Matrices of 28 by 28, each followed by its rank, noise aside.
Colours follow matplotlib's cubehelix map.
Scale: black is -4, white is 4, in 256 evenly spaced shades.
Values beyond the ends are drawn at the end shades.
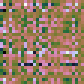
three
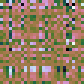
three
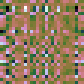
two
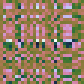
two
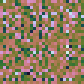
six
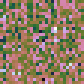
eight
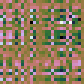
two
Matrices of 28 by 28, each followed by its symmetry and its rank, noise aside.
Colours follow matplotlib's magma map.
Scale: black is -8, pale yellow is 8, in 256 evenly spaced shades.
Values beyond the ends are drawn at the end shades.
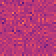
symmetric, rank five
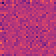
symmetric, rank five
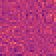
antisymmetric, rank six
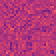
symmetric, rank six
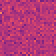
no symmetry, rank six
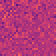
no symmetry, rank seven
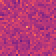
symmetric, rank seven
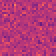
no symmetry, rank six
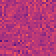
no symmetry, rank five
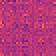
no symmetry, rank five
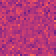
antisymmetric, rank six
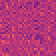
no symmetry, rank five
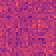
no symmetry, rank five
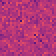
symmetric, rank seven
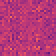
no symmetry, rank six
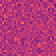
no symmetry, rank six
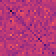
symmetric, rank five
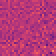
antisymmetric, rank six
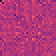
symmetric, rank five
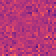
antisymmetric, rank six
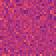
no symmetry, rank seven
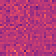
no symmetry, rank five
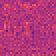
no symmetry, rank five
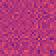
symmetric, rank six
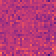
no symmetry, rank six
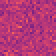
no symmetry, rank seven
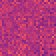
no symmetry, rank five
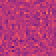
antisymmetric, rank six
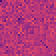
symmetric, rank seven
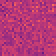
no symmetry, rank seven
